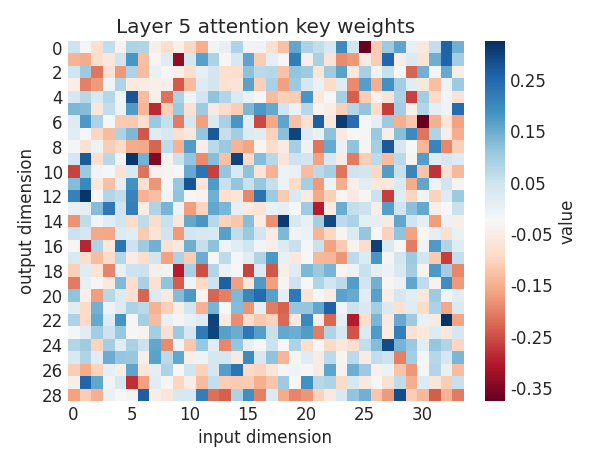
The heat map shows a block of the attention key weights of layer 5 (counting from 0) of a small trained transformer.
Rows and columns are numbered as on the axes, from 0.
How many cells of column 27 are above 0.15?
6
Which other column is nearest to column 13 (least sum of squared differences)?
8
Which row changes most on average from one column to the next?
9
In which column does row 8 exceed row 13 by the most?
10
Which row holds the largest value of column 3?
13
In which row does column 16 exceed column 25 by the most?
0
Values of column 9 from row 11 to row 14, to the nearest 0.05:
0.1 0.1 0 -0.05
